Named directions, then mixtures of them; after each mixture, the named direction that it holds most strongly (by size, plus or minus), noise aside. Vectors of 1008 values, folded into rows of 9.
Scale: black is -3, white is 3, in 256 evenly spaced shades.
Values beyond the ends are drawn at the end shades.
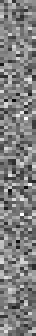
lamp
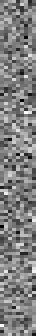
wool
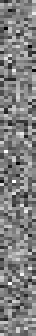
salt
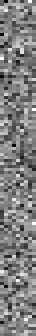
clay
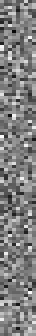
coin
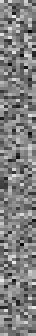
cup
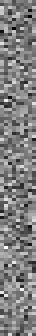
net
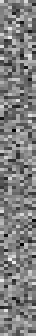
cup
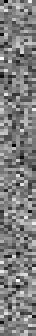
clay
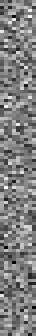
net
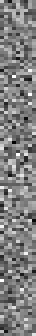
lamp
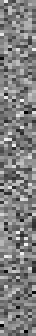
wool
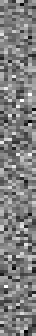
wool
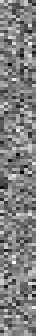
cup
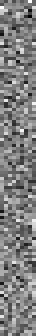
net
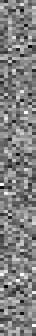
wool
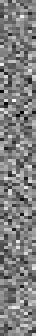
lamp
